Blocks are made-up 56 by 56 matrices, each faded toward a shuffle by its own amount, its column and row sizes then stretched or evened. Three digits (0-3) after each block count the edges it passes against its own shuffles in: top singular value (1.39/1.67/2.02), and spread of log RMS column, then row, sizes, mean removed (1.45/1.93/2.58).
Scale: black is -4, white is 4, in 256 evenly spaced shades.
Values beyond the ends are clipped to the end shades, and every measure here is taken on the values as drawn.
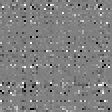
1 2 3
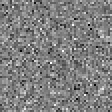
1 0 0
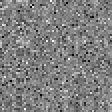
2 0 0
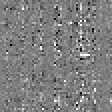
1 3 1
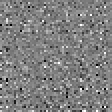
1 2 2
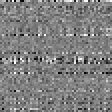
3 0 3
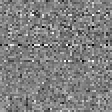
2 1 2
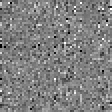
0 2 1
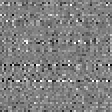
3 0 3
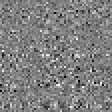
2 1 2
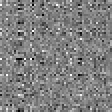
3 2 2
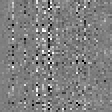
3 3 1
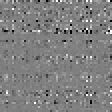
3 2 3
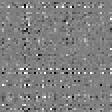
2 2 3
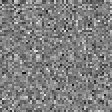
3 0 1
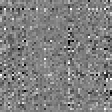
1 3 2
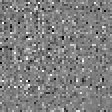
2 1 2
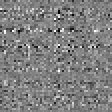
1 2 3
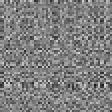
3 0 3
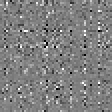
3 3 2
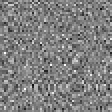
3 0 1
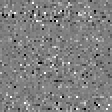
1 0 2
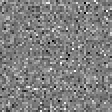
2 0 0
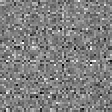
3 0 2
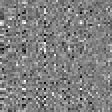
3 2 1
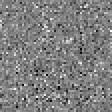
1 1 1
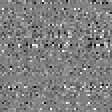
2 0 3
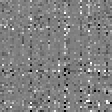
1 3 2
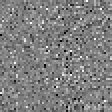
1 1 0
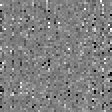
1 2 0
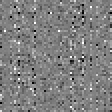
2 3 1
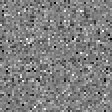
1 0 1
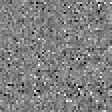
1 1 1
